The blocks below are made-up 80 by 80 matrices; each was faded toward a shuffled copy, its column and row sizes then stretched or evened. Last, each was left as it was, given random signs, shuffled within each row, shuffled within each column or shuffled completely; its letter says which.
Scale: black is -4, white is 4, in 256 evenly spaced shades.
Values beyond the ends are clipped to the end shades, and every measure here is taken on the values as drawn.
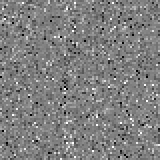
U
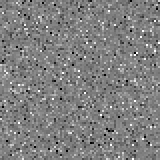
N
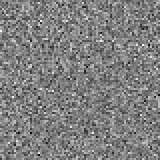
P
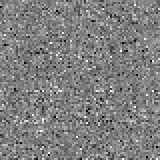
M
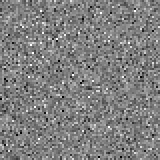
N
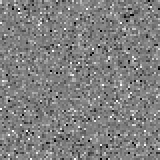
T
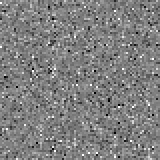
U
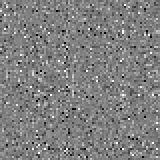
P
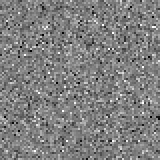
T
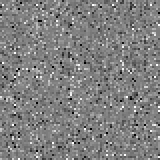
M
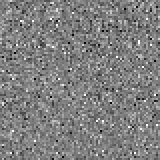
P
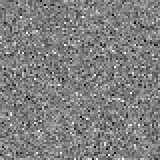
T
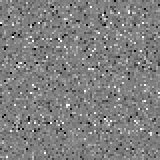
T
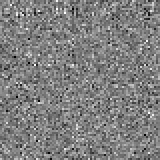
P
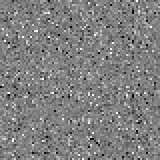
M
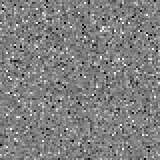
N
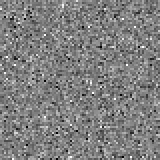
M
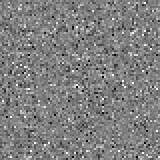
P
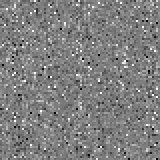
U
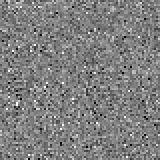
P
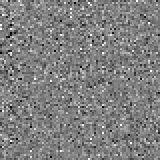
P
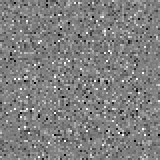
P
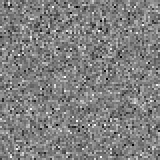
T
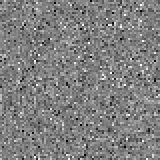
P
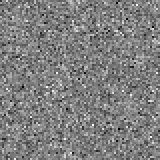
N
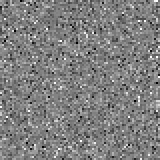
U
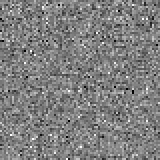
P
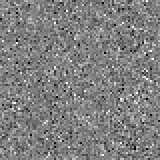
U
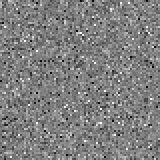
N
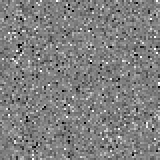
U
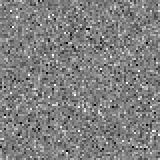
N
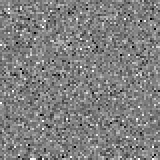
T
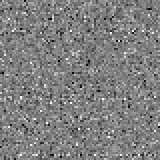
T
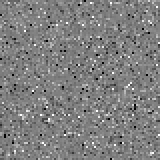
T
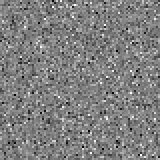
T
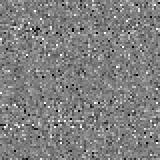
T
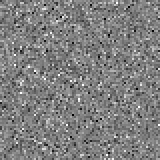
U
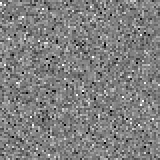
N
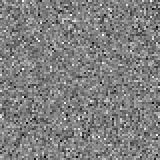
N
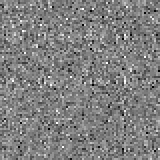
P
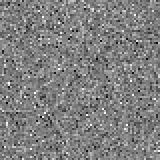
N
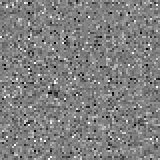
P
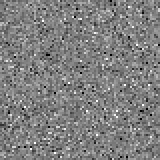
N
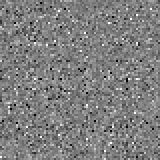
M
